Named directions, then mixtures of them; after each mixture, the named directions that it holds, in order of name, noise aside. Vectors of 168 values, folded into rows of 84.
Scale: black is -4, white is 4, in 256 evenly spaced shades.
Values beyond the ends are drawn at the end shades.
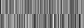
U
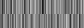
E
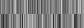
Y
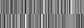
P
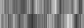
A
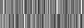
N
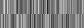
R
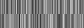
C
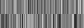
Y.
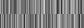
N, P, Y.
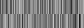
E, U.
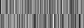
U.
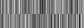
E, R, U.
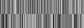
Y.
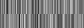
C.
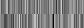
C, U, Y.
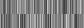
C, R, Y.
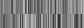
N, P, Y.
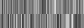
A, E, Y.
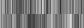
A, E.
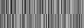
E, P.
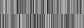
C, R.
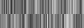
A, E, P.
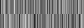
C, R, U.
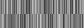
C.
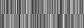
C.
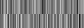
E, R, U.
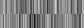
A, R, U.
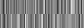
N, P.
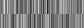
R.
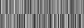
U.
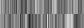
A, C, P.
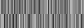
N, P, U.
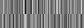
N, P.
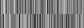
C, R, U.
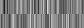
R.
